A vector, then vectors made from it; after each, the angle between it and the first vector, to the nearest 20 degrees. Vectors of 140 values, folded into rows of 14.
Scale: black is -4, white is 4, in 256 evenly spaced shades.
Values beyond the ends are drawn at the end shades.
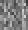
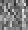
20 degrees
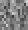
120 degrees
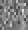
40 degrees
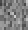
140 degrees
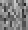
160 degrees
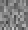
60 degrees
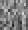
40 degrees
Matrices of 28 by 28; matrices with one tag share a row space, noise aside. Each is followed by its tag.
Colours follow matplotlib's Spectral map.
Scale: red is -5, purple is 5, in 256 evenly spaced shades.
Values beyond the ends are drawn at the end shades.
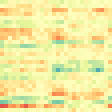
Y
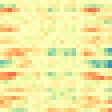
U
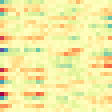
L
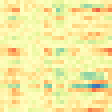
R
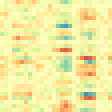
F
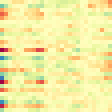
L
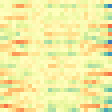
U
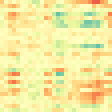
R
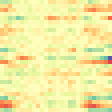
U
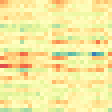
Y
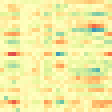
R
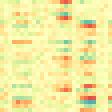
F
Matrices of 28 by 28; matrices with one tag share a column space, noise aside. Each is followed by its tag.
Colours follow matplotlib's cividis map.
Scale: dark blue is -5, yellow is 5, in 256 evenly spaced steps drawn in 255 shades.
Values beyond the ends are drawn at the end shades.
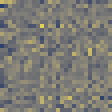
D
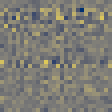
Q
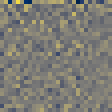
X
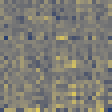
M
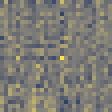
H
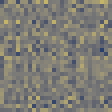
D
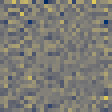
X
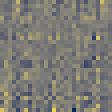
M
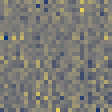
M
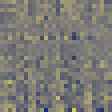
M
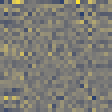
X
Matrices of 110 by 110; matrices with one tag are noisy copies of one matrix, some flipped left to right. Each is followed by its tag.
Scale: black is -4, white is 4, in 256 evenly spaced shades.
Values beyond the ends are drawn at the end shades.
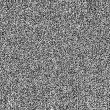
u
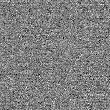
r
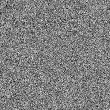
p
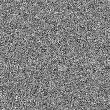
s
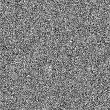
s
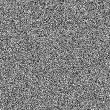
p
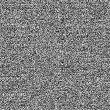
r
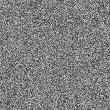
p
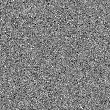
p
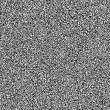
p
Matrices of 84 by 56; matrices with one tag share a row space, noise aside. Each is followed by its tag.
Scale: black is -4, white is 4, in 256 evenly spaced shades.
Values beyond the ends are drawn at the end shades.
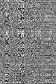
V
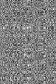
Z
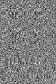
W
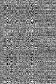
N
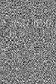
W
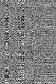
V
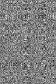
Z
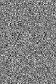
W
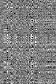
N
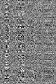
V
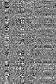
V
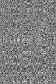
Z
